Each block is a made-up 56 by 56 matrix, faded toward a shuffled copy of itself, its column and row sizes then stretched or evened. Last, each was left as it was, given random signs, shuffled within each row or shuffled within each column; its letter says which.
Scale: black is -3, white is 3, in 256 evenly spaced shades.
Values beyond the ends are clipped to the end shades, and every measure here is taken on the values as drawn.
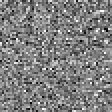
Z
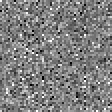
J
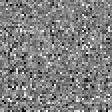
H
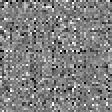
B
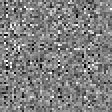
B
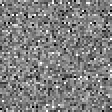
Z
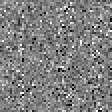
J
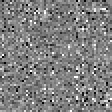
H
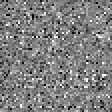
Z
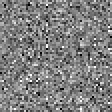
J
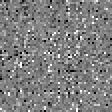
H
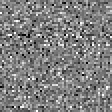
Z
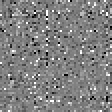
H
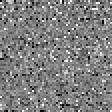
Z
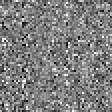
H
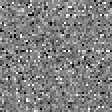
Z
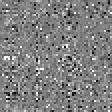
B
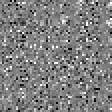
B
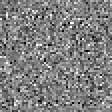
Z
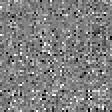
B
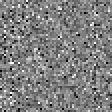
J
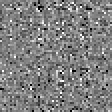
H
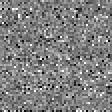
Z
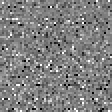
Z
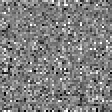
H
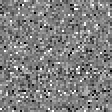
Z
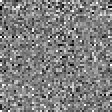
H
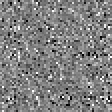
H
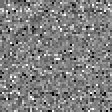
Z
